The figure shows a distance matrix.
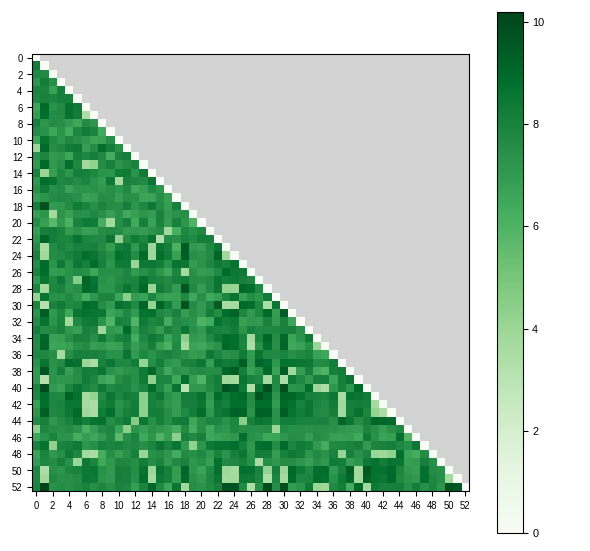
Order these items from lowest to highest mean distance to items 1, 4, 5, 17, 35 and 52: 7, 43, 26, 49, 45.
26, 49, 45, 7, 43
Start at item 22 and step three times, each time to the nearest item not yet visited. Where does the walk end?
46
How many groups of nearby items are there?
15
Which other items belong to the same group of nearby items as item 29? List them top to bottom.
0, 11, 45
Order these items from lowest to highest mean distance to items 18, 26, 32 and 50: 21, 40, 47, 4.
40, 4, 21, 47
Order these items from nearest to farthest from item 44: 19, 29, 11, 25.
25, 19, 29, 11
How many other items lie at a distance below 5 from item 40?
5
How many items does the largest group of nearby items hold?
9
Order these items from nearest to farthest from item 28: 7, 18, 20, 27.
20, 27, 7, 18
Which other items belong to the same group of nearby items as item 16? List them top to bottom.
21
